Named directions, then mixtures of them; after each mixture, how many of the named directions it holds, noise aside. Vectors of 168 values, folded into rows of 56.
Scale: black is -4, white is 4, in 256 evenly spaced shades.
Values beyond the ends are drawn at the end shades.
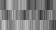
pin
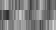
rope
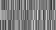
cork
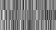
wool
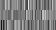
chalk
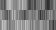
one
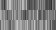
two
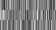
two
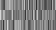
four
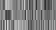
four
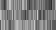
two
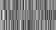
one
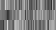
three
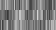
two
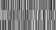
one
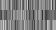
four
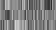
four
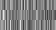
one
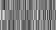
two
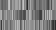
four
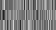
three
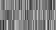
three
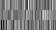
one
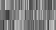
three
